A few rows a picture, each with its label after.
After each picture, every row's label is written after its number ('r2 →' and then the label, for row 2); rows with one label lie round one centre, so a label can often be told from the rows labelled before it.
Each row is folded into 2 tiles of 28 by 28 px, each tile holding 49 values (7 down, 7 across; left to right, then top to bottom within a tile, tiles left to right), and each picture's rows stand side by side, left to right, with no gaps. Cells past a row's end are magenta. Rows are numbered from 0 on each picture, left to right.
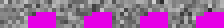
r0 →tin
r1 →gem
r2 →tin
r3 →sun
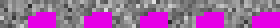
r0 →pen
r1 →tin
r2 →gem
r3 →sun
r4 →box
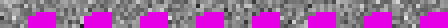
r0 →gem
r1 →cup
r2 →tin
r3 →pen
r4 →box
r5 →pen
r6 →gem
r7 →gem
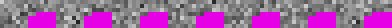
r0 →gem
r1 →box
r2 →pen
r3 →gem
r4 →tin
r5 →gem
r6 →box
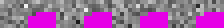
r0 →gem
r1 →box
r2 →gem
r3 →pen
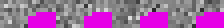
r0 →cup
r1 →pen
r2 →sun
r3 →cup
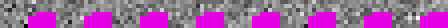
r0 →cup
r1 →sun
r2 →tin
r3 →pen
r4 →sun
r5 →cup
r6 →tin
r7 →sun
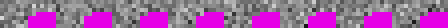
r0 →pen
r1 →box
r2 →box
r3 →box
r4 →gem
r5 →cup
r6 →pen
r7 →box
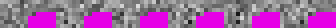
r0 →gem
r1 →gem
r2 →gem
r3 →box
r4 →sun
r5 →box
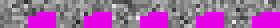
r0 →gem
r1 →box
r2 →sun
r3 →pen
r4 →tin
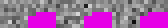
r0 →tin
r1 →pen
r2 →box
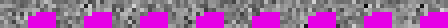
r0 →sun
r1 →pen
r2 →box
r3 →box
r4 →tin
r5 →cup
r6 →pen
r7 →pen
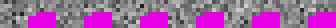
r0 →sun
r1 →pen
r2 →pen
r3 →gem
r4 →box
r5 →box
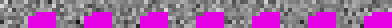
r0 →tin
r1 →box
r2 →cup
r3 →pen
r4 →tin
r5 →box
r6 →cup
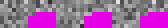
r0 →tin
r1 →cup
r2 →tin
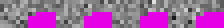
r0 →box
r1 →pen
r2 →tin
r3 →box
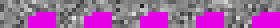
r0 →box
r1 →sun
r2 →pen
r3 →sun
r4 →gem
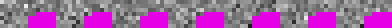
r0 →gem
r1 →box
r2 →sun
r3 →box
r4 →cup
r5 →sun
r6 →cup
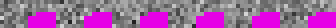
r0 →pen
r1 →sun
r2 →box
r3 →cup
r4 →cup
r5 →sun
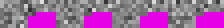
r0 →gem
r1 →tin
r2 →tin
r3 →tin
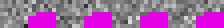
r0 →cup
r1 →pen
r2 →sun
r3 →sun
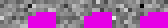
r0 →pen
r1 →tin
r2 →pen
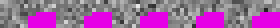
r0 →gem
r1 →tin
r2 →gem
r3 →cup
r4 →sun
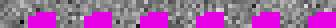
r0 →box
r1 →sun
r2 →cup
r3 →pen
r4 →pen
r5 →gem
